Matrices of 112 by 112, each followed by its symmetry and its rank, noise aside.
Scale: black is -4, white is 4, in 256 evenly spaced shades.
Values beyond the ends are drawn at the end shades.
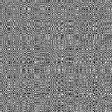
antisymmetric, rank four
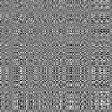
no symmetry, rank three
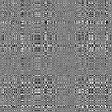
no symmetry, rank three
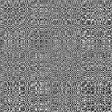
symmetric, rank three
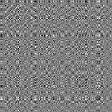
symmetric, rank four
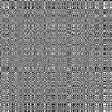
no symmetry, rank two
